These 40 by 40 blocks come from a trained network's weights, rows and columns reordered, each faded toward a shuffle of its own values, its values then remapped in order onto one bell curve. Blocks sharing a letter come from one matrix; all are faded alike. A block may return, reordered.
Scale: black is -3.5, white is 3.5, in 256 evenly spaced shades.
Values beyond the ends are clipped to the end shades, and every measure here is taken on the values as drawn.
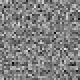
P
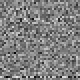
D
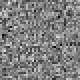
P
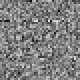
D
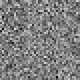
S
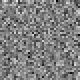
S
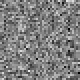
P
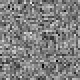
P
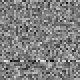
D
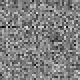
D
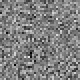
S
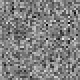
S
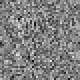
S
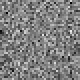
S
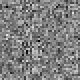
P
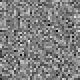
S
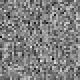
S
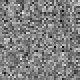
S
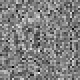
P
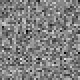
D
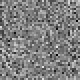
P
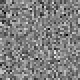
S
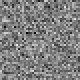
D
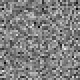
P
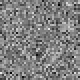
D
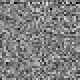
D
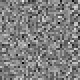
P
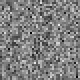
S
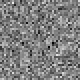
S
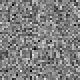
P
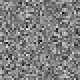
S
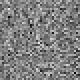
S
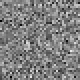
D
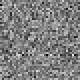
D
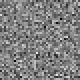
S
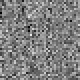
P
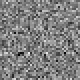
D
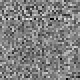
D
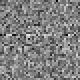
D
